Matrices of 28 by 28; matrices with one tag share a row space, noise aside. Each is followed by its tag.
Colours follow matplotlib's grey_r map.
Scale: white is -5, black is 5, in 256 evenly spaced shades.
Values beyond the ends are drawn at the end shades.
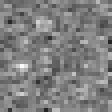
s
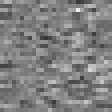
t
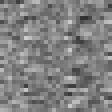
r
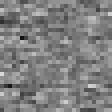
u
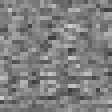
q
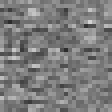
u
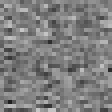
s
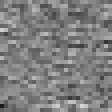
q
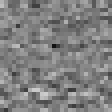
q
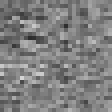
u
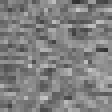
t
